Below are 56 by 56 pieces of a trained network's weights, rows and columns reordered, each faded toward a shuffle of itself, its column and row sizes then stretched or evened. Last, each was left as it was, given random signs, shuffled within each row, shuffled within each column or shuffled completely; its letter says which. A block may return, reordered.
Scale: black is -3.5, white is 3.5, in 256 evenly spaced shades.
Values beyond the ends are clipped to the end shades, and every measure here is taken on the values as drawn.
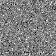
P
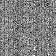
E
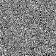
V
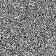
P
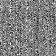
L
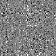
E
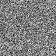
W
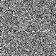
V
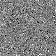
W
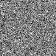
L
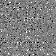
V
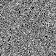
L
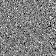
L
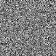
V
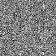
V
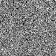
P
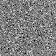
W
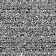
P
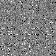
V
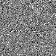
V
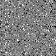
E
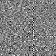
E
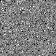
P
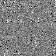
V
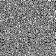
E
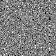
L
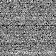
P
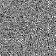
E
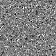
P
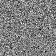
P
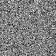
P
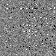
V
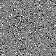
L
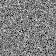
W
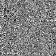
V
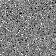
W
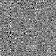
E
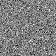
W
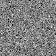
L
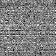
E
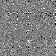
E
